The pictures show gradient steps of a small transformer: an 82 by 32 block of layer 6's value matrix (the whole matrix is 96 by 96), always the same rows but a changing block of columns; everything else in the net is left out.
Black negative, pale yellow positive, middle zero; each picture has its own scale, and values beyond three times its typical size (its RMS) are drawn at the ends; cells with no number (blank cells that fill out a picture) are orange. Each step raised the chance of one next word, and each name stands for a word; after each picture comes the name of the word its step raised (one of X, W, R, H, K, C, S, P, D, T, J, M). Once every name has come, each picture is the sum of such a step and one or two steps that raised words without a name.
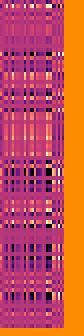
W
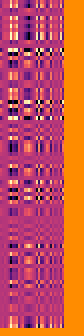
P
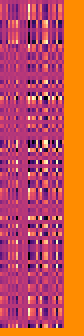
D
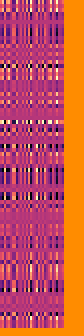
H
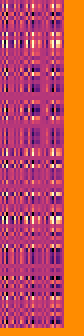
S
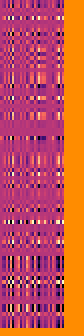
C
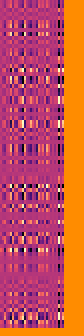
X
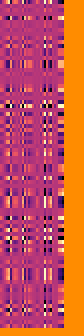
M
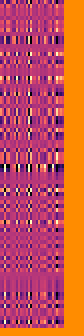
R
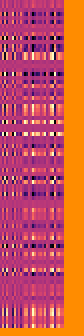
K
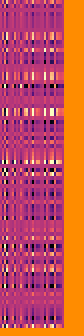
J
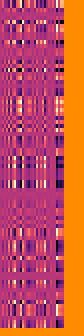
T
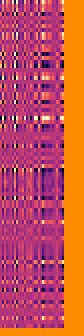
P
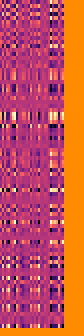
C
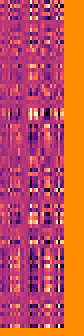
C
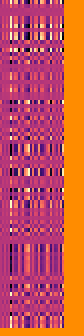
P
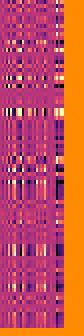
J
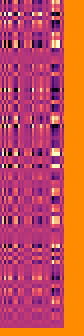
S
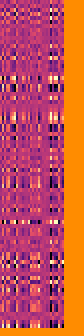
C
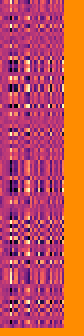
M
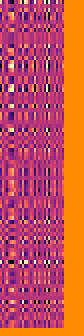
M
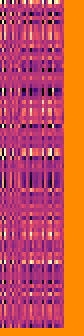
T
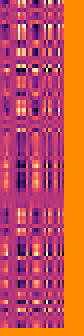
T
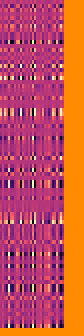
C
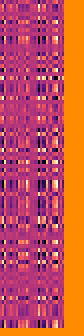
D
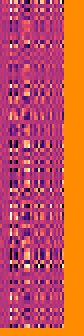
D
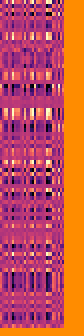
J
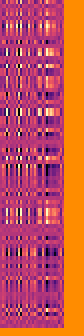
R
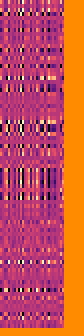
H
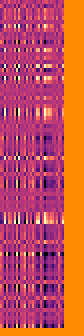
C
